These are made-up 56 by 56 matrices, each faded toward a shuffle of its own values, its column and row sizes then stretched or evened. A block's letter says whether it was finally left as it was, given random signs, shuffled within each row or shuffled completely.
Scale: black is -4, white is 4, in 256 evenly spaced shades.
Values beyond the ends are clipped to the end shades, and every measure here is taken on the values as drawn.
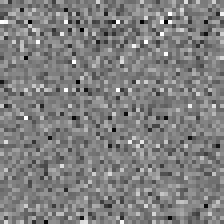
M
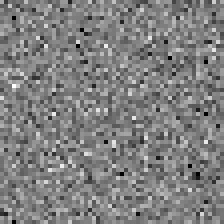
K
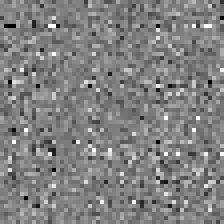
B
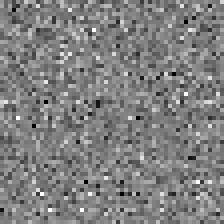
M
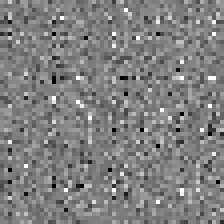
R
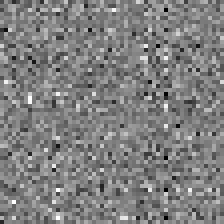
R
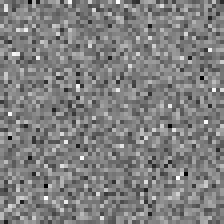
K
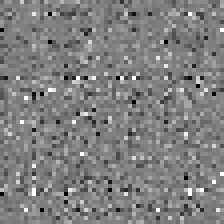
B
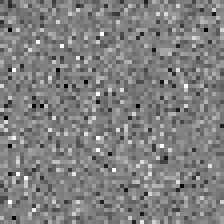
K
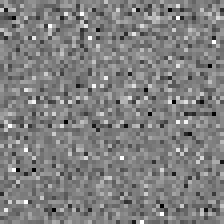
M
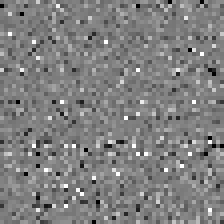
M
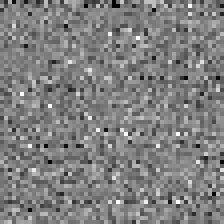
M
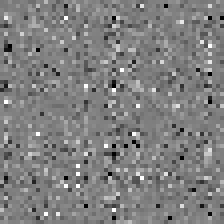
B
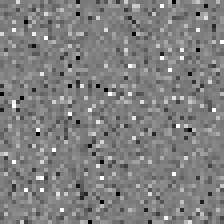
K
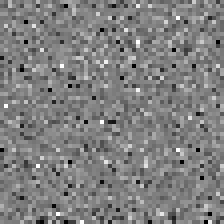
M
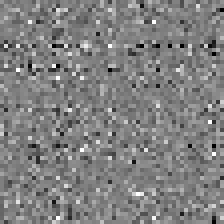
B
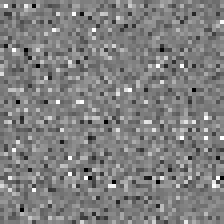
M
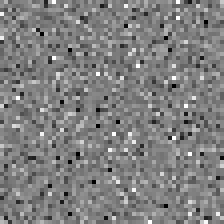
K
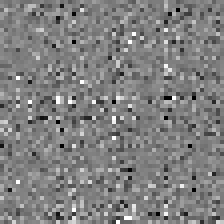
B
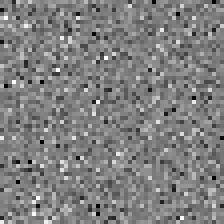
K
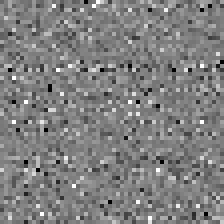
M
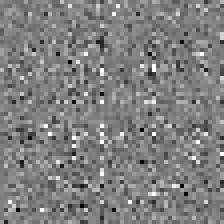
B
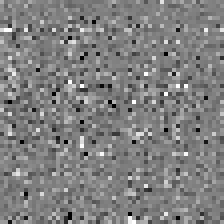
B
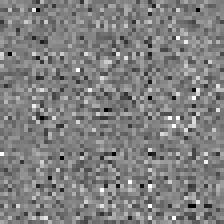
R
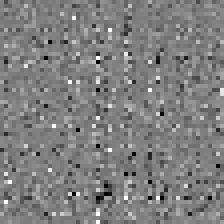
B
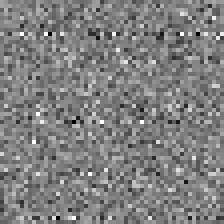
M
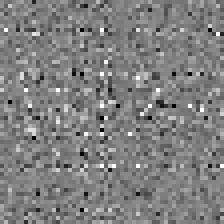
R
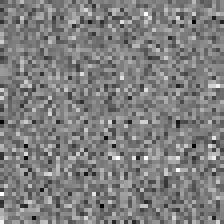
B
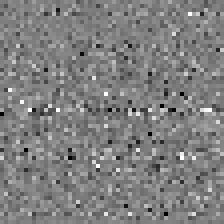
M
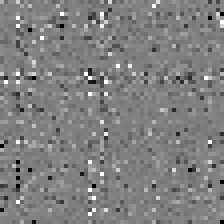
R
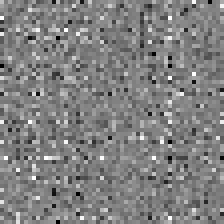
B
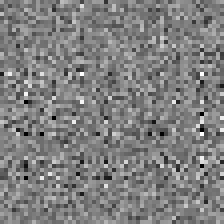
B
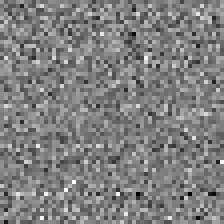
M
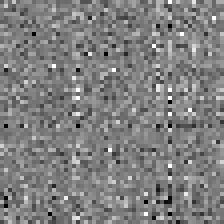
R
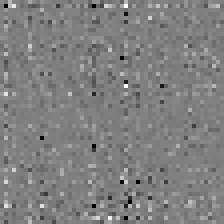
B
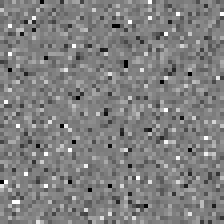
K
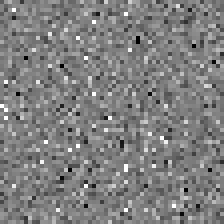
K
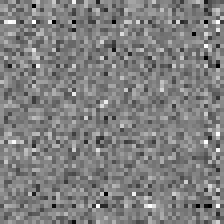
R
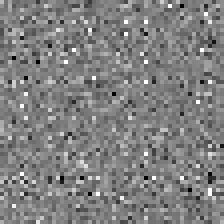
B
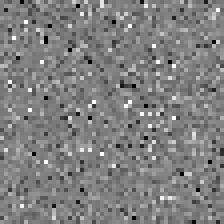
K
